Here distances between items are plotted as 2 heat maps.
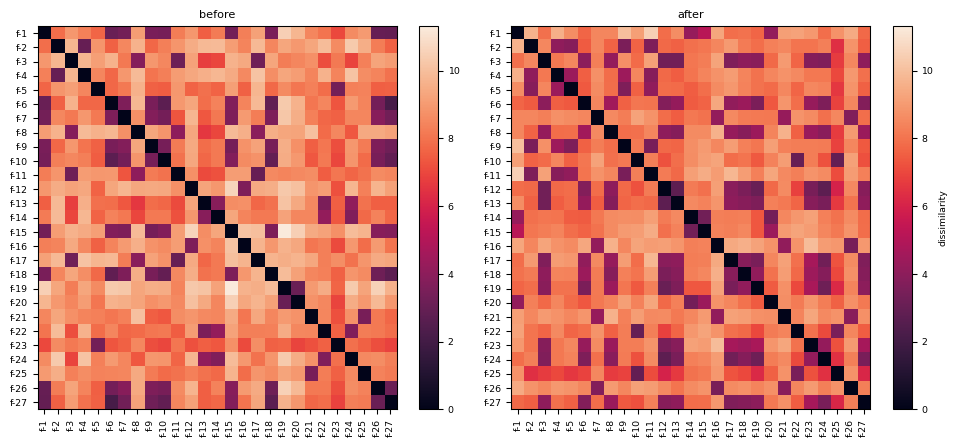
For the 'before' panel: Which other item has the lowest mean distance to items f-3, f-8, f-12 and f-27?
f-11
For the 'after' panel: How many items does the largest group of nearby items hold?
11
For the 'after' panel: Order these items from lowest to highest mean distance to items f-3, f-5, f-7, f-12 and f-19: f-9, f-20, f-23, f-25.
f-23, f-25, f-9, f-20
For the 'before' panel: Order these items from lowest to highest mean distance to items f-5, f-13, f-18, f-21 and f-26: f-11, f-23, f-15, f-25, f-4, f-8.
f-23, f-15, f-25, f-11, f-4, f-8
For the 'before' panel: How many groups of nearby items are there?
8
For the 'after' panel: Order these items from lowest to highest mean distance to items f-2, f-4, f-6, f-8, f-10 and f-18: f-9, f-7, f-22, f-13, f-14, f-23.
f-13, f-23, f-9, f-22, f-14, f-7
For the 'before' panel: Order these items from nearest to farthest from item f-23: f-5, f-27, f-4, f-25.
f-5, f-27, f-25, f-4
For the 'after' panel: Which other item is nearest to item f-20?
f-14
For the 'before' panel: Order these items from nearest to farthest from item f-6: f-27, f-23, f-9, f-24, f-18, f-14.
f-27, f-18, f-9, f-23, f-14, f-24
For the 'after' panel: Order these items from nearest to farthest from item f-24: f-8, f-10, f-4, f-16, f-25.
f-8, f-25, f-10, f-4, f-16
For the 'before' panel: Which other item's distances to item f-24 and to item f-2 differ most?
f-4
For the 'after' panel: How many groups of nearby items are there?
5
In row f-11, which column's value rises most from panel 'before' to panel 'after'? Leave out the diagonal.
f-17
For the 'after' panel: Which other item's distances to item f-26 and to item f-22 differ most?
f-10
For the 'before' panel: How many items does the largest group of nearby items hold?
9
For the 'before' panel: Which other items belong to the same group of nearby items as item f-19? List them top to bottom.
f-20
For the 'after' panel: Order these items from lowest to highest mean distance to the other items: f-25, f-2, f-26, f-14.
f-25, f-2, f-14, f-26
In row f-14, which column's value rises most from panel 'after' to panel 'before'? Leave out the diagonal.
f-15
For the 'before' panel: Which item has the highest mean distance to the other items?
f-19
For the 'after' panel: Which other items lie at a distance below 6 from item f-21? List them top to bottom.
f-7, f-16, f-26
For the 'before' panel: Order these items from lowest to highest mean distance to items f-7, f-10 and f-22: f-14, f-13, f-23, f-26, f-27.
f-27, f-26, f-13, f-14, f-23
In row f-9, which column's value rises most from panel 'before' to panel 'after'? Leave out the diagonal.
f-1
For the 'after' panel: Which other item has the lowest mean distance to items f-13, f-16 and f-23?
f-12
